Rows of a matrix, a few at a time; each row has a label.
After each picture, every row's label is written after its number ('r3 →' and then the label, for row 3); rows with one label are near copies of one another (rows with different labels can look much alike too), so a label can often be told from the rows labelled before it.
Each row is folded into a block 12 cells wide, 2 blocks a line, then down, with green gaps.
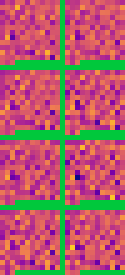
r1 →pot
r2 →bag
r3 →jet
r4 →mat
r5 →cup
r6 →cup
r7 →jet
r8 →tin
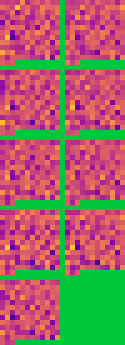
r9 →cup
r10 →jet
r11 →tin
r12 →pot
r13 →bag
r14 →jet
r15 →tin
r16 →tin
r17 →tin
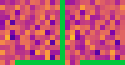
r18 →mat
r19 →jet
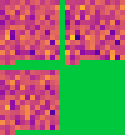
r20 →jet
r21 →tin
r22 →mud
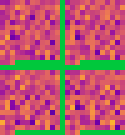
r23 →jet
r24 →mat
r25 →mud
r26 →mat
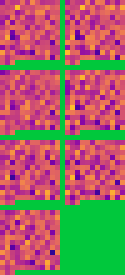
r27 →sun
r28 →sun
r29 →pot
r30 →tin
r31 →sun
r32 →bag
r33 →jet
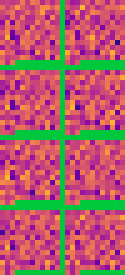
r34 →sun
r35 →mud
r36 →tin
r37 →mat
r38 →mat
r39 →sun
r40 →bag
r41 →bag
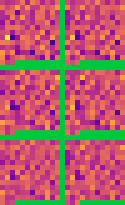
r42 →tin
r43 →tin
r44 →cup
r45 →jet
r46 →tin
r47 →bag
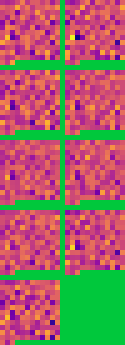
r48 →mat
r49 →pot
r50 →mat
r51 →mud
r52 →bag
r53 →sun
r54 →bag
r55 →pot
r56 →jet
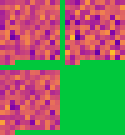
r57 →mat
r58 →bag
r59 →sun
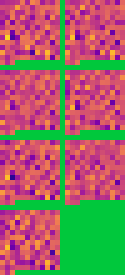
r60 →sun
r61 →pot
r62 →mat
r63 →tin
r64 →cup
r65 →mud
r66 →jet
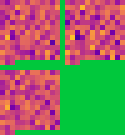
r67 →jet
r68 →cup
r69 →cup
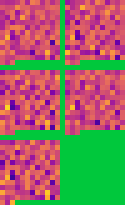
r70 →jet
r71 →sun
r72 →pot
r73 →tin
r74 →mat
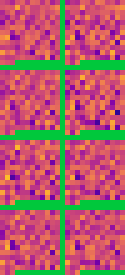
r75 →cup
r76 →mat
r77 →jet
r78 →jet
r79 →mat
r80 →tin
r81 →mud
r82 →mud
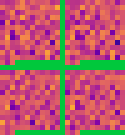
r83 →bag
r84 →jet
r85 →cup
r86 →bag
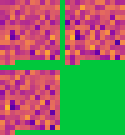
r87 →mat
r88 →bag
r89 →pot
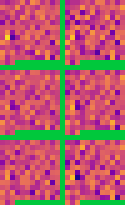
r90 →pot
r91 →jet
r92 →sun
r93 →pot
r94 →jet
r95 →mat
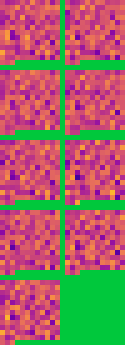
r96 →mud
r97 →tin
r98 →jet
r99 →mud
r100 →sun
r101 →mat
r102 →jet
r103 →bag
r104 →bag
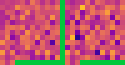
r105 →jet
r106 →sun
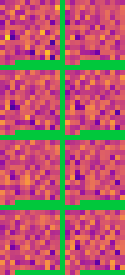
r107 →pot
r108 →tin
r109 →sun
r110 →mud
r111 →mud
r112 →sun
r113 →bag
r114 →jet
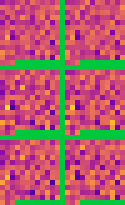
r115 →pot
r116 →pot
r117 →tin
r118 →mat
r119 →jet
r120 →mat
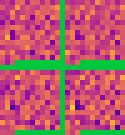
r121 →bag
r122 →mud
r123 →sun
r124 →pot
